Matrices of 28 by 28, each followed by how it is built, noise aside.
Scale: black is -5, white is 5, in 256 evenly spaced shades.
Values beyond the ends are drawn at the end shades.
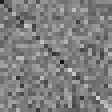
diagonal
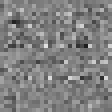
uneven rows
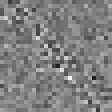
banded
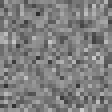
low rank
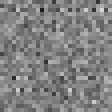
uneven rows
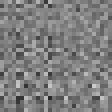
low rank
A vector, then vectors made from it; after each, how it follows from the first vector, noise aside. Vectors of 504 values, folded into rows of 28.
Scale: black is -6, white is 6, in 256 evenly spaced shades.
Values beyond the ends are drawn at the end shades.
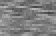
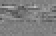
wrapped around, negated, partly zeroed.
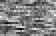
reversed, scaled up.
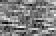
reversed, scaled up.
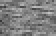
negated.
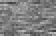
wrapped around.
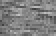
negated.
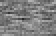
wrapped around.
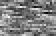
scaled up.
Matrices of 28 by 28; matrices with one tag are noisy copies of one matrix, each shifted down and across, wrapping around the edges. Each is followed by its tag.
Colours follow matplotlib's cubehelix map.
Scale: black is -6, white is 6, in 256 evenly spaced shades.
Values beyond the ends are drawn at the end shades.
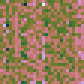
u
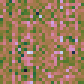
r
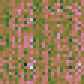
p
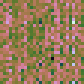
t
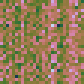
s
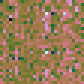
s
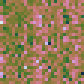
u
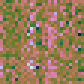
s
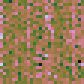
p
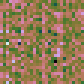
r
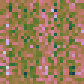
u
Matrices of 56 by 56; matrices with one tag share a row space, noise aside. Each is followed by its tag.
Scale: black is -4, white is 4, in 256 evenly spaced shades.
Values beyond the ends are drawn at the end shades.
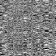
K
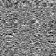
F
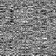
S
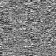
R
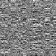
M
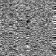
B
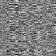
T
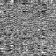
S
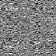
F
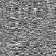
T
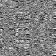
B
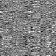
R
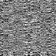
R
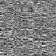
S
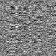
T
